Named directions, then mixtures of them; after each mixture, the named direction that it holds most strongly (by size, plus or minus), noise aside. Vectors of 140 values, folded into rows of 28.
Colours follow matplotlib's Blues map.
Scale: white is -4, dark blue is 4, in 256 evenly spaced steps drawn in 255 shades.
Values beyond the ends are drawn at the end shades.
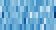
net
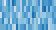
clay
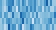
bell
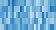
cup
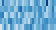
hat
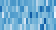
net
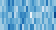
bell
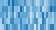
cup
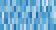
clay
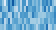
clay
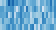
cup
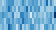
bell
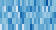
bell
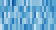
cup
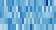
bell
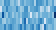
net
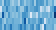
net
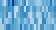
cup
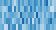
bell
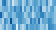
clay
